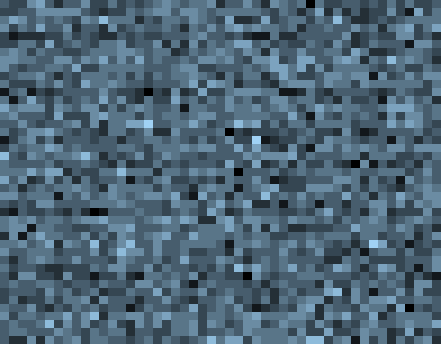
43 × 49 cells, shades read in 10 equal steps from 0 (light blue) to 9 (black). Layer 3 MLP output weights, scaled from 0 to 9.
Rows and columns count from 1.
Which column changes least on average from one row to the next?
20
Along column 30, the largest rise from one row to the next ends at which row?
26
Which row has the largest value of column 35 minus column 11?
15
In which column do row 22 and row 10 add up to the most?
27
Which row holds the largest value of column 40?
21
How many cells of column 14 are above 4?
15
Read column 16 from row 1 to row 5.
6 5 7 4 5
